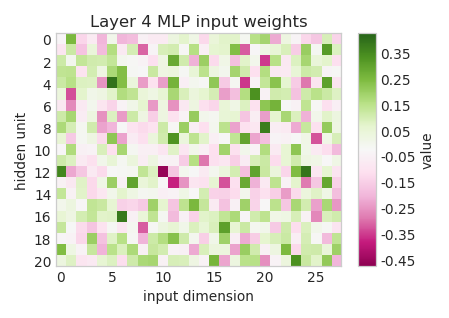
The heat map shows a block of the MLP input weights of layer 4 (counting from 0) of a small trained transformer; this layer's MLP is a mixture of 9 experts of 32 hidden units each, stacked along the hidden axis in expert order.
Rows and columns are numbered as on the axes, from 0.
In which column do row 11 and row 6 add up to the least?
14
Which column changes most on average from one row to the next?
18
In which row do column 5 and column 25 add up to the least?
8
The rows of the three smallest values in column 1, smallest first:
5, 6, 12
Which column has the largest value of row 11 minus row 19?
13
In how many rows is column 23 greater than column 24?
9
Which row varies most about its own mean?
4
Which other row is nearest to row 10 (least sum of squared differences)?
11
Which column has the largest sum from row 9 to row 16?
23
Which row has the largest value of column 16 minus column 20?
2
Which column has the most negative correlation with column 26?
16
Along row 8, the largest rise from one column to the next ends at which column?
20
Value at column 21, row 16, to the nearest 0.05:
0
